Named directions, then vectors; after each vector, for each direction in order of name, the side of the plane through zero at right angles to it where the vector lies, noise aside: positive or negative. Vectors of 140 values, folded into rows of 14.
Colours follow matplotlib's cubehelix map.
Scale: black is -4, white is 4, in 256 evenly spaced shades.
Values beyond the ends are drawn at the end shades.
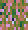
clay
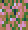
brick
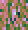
negative, negative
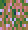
positive, positive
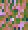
positive, negative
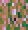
negative, negative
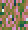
negative, positive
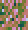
negative, positive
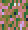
positive, negative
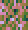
positive, negative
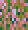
negative, negative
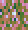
negative, negative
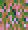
positive, positive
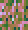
positive, negative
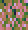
positive, positive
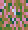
negative, negative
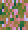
negative, positive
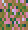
negative, negative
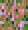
positive, negative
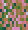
negative, negative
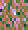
negative, negative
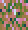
negative, negative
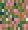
negative, positive
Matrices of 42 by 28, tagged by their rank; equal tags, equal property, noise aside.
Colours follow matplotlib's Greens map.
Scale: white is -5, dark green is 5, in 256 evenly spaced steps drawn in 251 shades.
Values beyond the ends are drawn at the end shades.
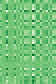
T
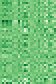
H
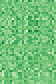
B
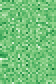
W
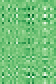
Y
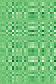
T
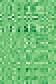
H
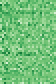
W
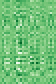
H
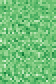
W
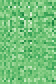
B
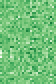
W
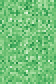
W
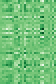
Y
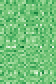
H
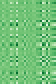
T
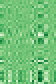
Y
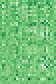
B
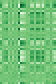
T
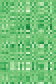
Y
